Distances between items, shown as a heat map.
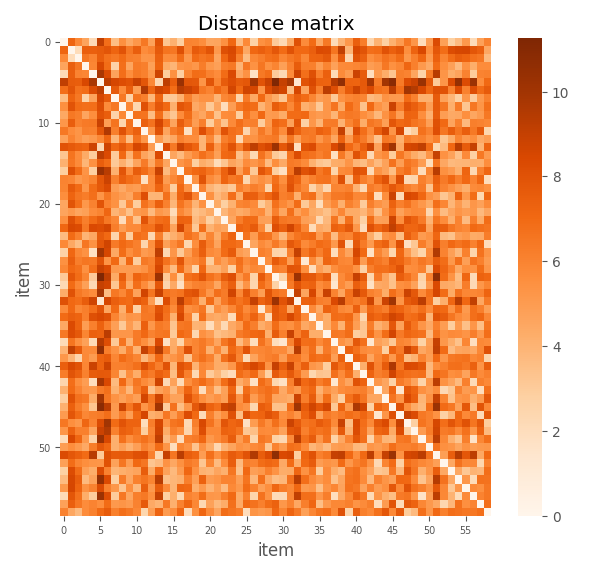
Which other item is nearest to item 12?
24
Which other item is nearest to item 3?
7
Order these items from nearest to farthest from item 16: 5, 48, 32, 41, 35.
48, 35, 41, 32, 5
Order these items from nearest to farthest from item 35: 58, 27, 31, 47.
27, 31, 58, 47
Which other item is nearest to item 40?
36
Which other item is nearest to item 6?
31
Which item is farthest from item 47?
6
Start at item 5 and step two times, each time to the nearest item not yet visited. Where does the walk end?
13
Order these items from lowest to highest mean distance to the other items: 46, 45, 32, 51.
46, 45, 32, 51
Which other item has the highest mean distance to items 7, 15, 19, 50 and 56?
5
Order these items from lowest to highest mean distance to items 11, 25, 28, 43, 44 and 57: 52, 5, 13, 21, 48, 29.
21, 52, 48, 29, 13, 5
